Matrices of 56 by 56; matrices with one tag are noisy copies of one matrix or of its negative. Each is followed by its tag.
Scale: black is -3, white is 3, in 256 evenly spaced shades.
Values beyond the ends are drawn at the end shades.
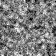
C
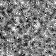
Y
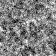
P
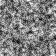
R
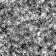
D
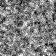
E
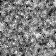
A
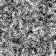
R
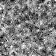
D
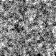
C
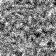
A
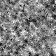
P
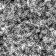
D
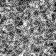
E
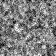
C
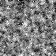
E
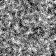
R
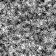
D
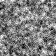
D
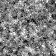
P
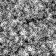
P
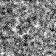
Y
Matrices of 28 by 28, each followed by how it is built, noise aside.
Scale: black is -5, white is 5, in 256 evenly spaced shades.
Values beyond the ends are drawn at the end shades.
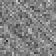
Toeplitz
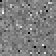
sparse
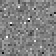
sparse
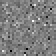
sparse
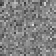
low rank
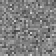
noise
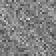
Toeplitz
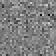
uneven rows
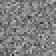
noise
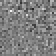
upper triangular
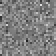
uneven columns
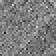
Hankel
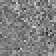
upper triangular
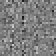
uneven columns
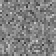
noise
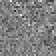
upper triangular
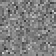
noise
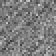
Hankel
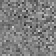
upper triangular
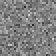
noise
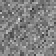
Hankel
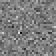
uneven rows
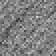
Hankel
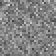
Toeplitz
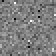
sparse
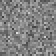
noise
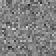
uneven rows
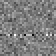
uneven rows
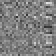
low rank
